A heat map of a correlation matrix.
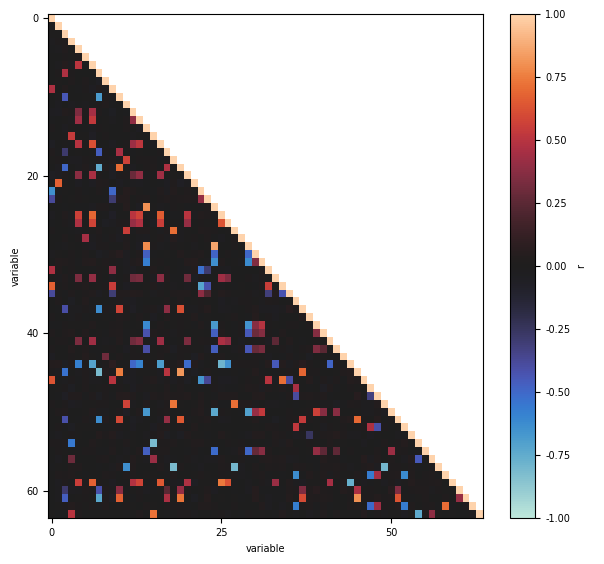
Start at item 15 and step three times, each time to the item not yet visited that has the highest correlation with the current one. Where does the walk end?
56
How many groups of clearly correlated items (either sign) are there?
11
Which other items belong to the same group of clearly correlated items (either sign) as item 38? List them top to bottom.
53
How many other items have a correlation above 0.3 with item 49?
3
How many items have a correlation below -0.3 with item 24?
7
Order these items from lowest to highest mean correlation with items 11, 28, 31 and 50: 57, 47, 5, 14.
14, 57, 47, 5
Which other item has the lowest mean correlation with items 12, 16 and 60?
44
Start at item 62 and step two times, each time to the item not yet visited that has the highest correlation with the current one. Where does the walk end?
48
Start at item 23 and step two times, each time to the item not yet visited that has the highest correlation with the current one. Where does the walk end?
35
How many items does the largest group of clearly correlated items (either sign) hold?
12
